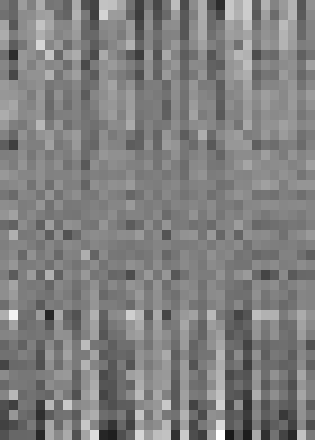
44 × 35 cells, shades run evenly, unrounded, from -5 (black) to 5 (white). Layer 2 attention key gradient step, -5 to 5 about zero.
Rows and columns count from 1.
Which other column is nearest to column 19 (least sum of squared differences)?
8
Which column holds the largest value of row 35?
10
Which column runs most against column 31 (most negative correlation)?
6
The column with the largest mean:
25
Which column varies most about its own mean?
28
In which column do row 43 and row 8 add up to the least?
2
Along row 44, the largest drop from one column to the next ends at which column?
26
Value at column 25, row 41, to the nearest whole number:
3
